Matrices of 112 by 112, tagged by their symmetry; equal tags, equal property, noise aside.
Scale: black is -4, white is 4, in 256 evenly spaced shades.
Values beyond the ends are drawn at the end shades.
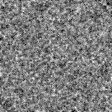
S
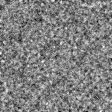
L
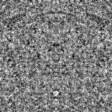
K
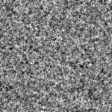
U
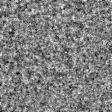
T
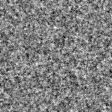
T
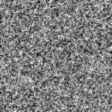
U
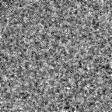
L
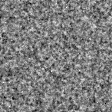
S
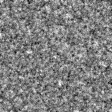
S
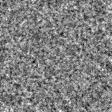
L
